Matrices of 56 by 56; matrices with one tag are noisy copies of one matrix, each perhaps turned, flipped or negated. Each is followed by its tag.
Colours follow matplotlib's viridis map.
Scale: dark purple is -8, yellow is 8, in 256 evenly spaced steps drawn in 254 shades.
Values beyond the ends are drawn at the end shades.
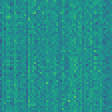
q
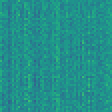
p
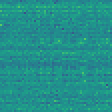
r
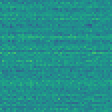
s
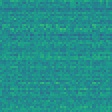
p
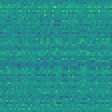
r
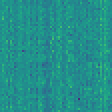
r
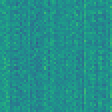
q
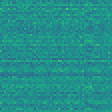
s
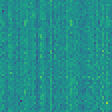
s
